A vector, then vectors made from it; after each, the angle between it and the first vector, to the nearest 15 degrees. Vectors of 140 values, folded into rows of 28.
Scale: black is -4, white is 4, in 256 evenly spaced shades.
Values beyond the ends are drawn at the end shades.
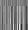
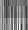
30 degrees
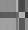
90 degrees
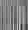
15 degrees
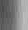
90 degrees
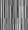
60 degrees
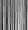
75 degrees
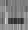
75 degrees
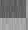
90 degrees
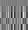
60 degrees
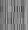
105 degrees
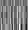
30 degrees
